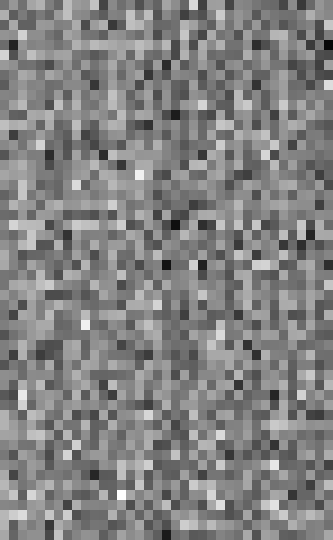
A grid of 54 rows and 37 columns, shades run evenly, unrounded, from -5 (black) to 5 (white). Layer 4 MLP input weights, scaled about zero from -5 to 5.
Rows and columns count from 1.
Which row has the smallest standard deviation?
20
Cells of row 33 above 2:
3
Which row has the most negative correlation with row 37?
53
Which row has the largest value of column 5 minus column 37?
5
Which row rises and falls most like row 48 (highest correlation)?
6
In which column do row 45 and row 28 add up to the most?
9
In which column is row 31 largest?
18
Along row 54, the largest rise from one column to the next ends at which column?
7
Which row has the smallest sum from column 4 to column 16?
36
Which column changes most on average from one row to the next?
23
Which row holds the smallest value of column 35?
24
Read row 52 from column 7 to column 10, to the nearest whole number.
0 3 -2 -1
